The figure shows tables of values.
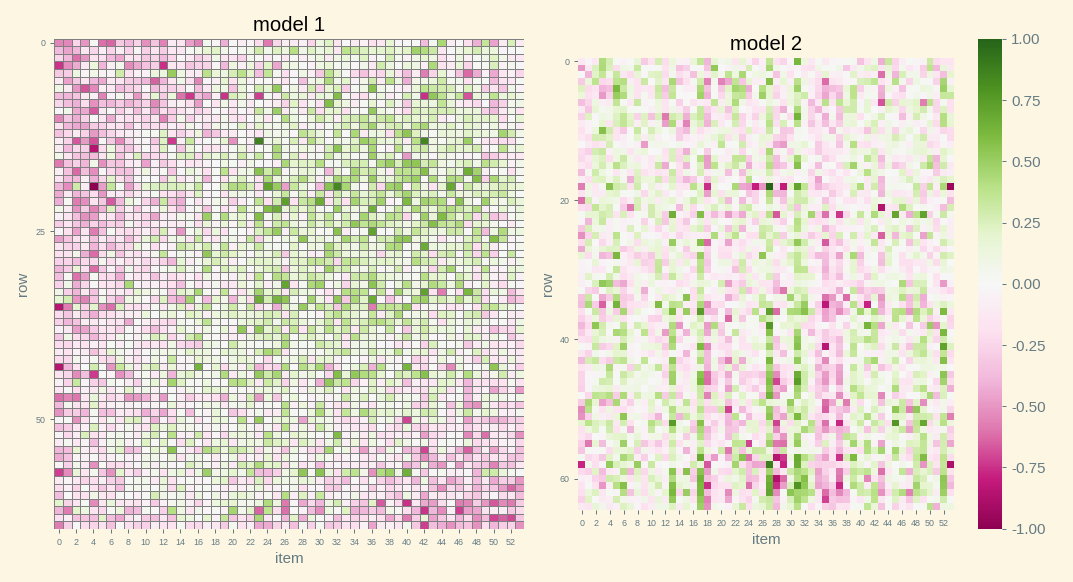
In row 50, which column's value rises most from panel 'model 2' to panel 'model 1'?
21
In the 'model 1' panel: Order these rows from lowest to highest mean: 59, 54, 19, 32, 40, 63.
63, 59, 54, 40, 32, 19
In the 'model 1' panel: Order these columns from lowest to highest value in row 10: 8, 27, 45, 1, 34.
1, 8, 45, 27, 34
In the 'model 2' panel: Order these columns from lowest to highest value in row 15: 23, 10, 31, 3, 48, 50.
10, 48, 23, 3, 50, 31
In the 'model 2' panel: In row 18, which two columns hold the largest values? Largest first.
27, 31
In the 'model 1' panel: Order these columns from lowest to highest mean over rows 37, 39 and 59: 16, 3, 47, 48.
3, 48, 47, 16
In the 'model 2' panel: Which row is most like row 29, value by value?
30
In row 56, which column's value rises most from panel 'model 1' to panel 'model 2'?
43
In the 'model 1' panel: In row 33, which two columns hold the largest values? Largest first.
42, 47
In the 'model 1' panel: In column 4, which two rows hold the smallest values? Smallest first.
19, 14
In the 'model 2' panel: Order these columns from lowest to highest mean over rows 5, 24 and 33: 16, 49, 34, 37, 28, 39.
37, 28, 34, 16, 49, 39
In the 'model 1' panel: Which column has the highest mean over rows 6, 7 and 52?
32
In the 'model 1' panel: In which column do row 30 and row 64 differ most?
45
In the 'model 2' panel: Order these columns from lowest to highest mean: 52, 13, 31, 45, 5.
45, 5, 52, 13, 31
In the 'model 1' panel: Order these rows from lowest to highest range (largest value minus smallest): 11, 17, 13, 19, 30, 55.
55, 11, 30, 17, 13, 19
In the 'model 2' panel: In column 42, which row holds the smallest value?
33
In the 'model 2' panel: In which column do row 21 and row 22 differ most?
43
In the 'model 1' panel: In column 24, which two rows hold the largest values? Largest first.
19, 22
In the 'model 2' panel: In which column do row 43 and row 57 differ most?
23
